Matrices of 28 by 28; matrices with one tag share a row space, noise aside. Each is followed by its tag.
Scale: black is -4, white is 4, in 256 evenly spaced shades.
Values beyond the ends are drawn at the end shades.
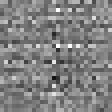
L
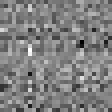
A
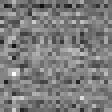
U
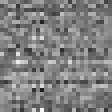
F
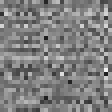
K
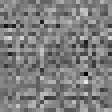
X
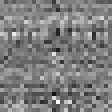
L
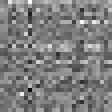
A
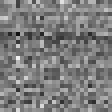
F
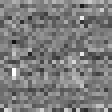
U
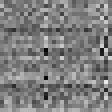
K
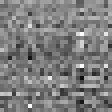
A
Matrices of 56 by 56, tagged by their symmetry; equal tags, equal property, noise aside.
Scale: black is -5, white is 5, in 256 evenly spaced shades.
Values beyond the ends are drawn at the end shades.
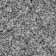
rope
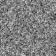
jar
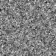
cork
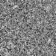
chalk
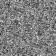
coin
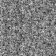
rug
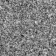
cork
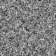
chalk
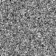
jar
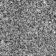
jar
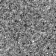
rope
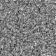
jar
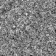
rope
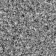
cork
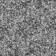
coin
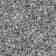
rope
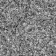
rope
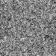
coin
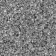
rope
